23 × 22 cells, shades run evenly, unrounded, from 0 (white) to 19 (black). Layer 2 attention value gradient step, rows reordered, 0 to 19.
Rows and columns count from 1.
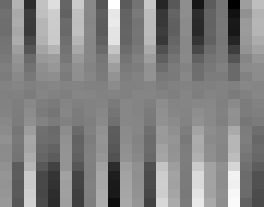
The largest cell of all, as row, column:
1, 20
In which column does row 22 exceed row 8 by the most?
10
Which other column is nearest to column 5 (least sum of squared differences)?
7
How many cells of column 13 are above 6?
18
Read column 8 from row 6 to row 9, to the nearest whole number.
9 9 9 9
